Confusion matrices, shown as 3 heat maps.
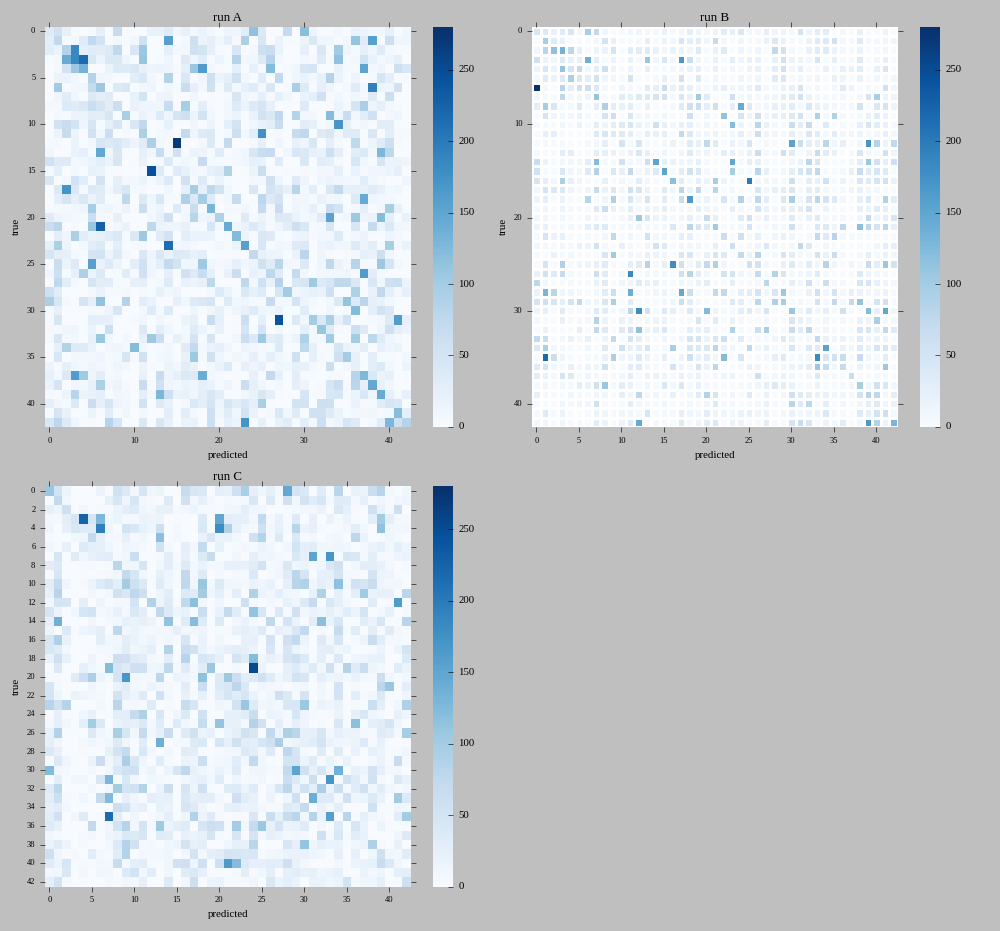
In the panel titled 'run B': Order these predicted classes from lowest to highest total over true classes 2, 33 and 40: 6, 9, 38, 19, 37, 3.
37, 6, 38, 19, 9, 3
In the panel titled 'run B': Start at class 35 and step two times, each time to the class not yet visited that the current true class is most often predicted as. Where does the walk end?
21
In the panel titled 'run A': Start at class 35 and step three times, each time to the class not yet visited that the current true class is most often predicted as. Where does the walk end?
3
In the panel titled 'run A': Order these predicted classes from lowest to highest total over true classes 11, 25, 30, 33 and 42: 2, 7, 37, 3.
37, 3, 2, 7
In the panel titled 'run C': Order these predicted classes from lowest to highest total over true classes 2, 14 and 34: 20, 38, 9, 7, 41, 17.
7, 20, 41, 9, 38, 17
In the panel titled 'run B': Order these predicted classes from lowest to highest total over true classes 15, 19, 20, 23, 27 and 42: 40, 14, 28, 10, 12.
28, 10, 14, 40, 12
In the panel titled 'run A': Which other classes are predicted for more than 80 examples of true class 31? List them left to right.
27, 33, 41
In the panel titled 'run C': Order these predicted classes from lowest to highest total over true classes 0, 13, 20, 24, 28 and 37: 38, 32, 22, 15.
15, 38, 32, 22
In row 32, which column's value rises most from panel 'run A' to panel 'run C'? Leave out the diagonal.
8
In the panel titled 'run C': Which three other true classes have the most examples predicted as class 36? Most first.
25, 5, 10
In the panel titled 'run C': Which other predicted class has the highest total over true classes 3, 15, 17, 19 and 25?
24
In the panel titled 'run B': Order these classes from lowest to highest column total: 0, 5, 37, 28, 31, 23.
37, 5, 28, 31, 23, 0
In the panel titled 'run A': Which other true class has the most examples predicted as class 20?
17
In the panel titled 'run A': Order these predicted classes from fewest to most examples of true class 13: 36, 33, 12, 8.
12, 36, 8, 33
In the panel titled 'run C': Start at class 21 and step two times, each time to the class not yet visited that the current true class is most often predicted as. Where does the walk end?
22
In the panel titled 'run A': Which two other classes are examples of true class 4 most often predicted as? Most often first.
18, 37
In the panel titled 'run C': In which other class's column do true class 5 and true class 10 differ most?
34
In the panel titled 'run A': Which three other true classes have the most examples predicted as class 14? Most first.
23, 1, 5
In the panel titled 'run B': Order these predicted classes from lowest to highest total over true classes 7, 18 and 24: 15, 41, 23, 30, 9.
23, 15, 41, 30, 9
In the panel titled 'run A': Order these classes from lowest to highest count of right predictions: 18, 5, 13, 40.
40, 13, 5, 18
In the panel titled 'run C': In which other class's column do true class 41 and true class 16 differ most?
1
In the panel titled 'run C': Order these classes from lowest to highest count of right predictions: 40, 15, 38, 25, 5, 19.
15, 40, 25, 5, 38, 19
